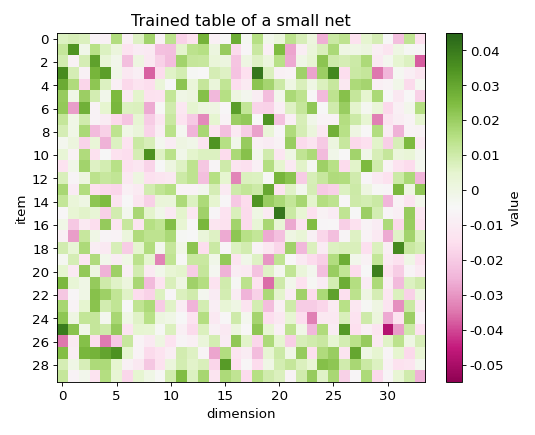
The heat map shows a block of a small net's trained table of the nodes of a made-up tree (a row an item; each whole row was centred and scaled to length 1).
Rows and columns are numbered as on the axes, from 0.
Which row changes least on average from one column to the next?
28
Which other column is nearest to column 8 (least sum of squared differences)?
32
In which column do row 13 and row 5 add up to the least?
24
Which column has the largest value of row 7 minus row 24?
19
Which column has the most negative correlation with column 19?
7
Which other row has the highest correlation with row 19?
21
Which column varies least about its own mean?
6
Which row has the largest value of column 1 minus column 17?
1
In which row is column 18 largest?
3
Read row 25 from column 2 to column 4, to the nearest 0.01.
0 0.01 0.01
